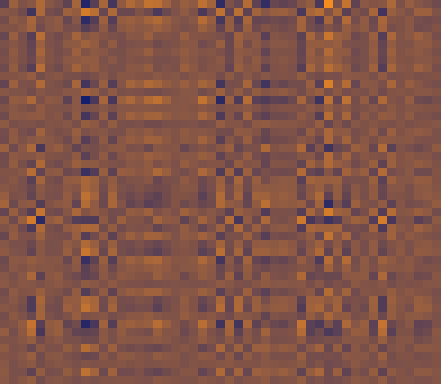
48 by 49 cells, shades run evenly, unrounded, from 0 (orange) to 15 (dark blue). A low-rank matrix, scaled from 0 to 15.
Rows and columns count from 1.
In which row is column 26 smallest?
28
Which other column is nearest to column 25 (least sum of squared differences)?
36
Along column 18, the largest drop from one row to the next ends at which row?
3
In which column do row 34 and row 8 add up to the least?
37
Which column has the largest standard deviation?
10
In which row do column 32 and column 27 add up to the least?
2
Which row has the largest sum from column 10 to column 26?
26
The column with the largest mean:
30
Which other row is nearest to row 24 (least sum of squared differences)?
31
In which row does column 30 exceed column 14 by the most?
1
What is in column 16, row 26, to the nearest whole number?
9
